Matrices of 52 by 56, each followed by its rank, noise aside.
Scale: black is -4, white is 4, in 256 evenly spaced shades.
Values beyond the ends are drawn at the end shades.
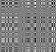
one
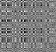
one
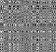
three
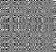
three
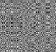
three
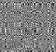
four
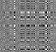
one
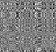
four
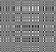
one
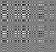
one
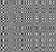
one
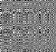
three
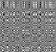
three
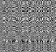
two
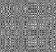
four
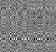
two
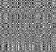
two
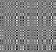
one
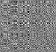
three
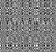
two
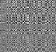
two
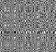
three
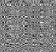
three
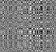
two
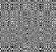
three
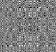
four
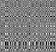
one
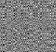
four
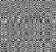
two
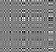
one
